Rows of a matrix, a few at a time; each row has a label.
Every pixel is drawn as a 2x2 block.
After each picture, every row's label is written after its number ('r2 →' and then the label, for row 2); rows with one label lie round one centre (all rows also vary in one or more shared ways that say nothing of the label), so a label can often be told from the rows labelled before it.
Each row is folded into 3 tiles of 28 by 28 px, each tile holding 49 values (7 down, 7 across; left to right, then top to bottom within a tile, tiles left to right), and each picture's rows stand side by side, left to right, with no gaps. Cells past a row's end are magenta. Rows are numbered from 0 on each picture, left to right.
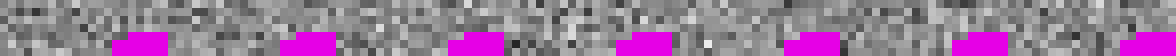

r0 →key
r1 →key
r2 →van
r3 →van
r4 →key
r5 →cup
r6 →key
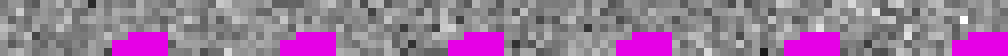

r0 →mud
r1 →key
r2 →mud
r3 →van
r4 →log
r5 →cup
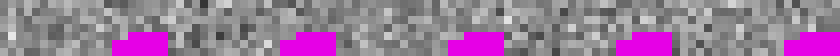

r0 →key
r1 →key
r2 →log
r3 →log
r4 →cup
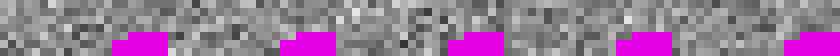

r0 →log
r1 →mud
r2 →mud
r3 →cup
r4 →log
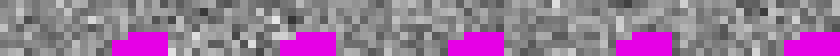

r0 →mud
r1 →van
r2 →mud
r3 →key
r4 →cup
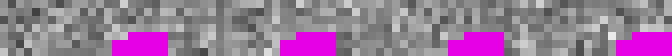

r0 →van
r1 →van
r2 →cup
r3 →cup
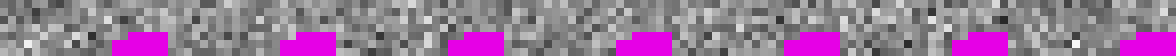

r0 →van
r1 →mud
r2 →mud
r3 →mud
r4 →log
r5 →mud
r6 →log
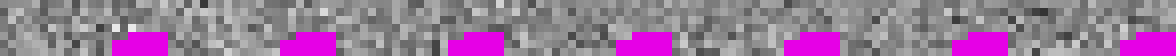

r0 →cup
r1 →van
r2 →cup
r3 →log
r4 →key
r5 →van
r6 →key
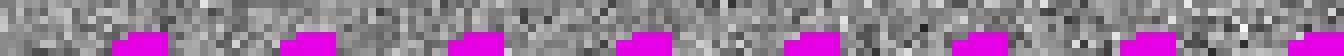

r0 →mud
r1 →cup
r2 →cup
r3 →van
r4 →log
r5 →key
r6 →cup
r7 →van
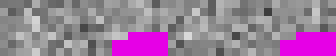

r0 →log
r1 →log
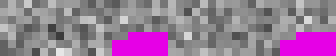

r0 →key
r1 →log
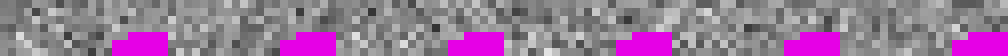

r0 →log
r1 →mud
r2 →log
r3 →van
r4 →log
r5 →key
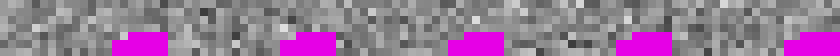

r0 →mud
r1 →log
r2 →van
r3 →mud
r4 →key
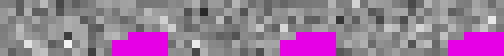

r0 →log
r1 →key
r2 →cup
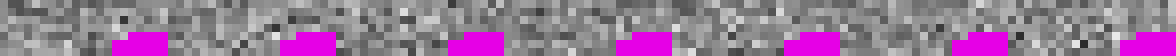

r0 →key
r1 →cup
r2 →cup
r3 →key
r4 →mud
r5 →key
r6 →cup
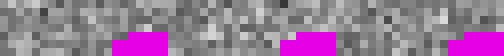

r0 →cup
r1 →van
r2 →van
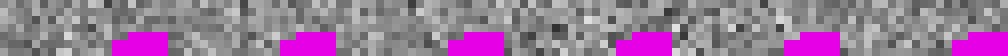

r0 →van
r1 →cup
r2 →cup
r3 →key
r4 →mud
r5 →cup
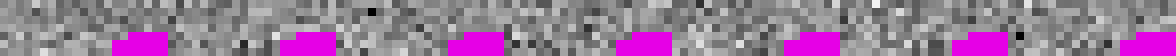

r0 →log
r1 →cup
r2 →key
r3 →log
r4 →log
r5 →cup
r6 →cup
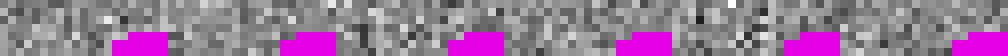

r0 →van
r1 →cup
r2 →key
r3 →van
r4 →mud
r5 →mud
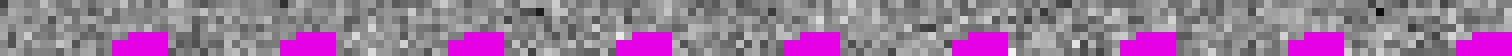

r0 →mud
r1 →van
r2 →log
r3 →key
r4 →log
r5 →log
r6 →van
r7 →cup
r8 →van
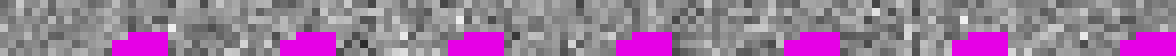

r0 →mud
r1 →key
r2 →van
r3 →cup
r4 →cup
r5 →cup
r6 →van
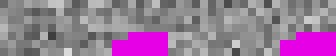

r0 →key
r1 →log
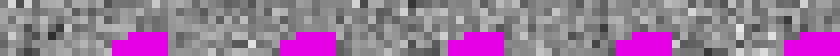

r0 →key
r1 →van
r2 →cup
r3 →log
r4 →van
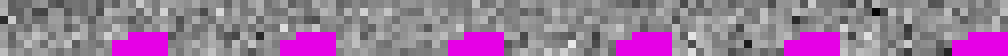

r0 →van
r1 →key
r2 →log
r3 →key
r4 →mud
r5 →mud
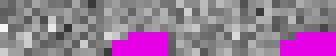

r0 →mud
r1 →cup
